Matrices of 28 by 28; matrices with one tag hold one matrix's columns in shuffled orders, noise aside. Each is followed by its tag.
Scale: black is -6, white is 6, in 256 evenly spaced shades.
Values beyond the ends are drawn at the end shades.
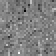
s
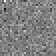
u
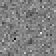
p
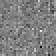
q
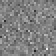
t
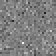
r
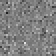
r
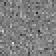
r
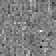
q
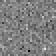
t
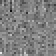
s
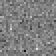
t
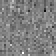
s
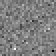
t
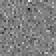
u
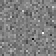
p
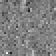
s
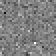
r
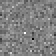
p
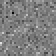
r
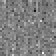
s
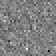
t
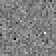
p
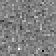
t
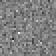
p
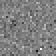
t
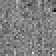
s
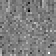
s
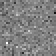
r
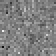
q
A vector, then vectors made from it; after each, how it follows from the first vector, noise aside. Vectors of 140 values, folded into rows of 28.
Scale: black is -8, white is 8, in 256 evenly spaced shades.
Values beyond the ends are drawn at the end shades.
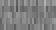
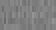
wrapped around, shrunk.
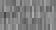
wrapped around, negated.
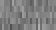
wrapped around, negated.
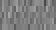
sign-scrambled.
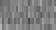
wrapped around, negated.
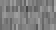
wrapped around, negated.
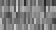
negated, scaled up.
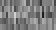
wrapped around, scaled up.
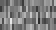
wrapped around, scaled up.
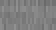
negated, shrunk.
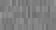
wrapped around, shrunk.
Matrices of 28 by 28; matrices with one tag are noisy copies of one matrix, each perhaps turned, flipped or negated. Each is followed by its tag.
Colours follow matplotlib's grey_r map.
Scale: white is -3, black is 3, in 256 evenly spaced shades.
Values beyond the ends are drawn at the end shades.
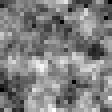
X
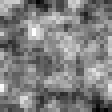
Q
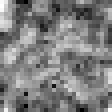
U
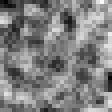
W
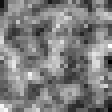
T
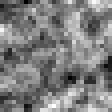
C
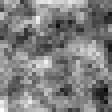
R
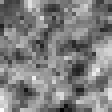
C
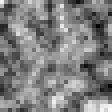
U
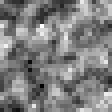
C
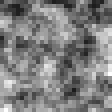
R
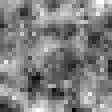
Q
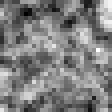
U
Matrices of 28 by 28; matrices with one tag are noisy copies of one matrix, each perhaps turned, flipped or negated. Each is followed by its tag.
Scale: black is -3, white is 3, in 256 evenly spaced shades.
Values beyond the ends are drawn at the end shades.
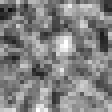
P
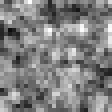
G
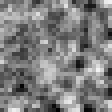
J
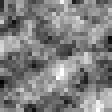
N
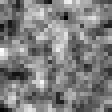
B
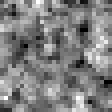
G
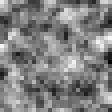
J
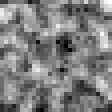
P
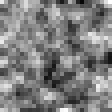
B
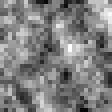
N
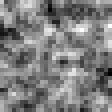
G
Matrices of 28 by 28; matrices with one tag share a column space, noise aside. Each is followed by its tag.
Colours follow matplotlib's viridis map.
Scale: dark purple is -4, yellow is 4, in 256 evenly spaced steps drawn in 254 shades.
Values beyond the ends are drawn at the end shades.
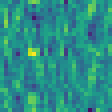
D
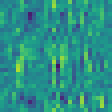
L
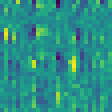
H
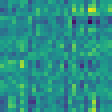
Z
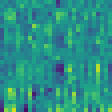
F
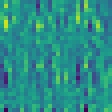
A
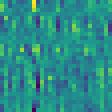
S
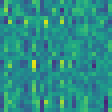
Z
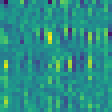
H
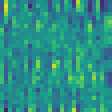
A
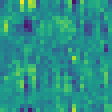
S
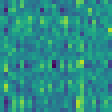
Z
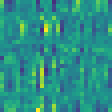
S
